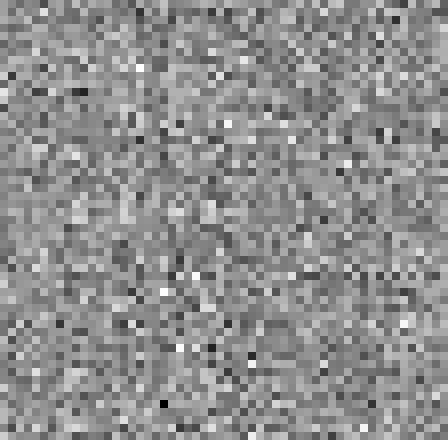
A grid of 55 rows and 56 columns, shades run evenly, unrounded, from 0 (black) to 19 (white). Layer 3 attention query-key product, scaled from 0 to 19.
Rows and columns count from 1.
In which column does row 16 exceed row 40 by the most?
29
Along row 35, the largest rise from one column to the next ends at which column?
23
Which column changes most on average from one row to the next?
27
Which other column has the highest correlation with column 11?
5
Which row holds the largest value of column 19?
52
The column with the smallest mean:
41
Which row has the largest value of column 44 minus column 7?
54
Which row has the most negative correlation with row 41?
16
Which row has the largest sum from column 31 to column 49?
18
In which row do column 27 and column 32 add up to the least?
45
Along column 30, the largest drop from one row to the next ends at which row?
22
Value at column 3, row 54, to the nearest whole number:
14
